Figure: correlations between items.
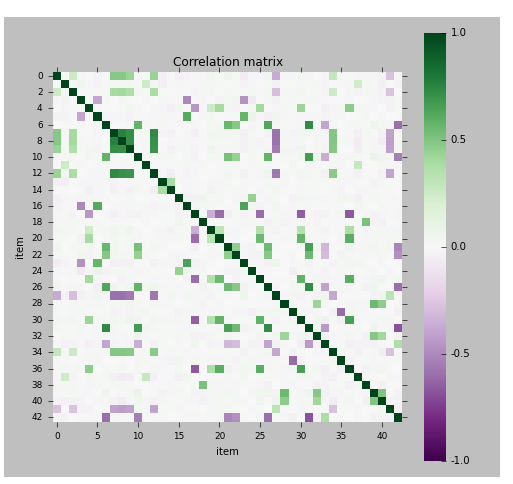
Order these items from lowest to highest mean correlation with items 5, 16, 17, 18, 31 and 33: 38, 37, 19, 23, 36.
36, 19, 37, 38, 23
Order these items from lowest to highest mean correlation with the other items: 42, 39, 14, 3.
42, 3, 14, 39
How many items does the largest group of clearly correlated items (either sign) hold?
9
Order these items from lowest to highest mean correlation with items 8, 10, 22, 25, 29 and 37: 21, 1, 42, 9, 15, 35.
42, 35, 15, 1, 9, 21
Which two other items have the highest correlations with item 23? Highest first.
16, 5
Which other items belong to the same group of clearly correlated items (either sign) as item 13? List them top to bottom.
14
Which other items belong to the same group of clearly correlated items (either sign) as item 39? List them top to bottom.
28, 32, 40
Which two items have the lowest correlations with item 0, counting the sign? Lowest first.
27, 41
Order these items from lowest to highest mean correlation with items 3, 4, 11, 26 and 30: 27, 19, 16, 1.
16, 27, 1, 19
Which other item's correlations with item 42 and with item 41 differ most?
31
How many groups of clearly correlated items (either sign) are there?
10
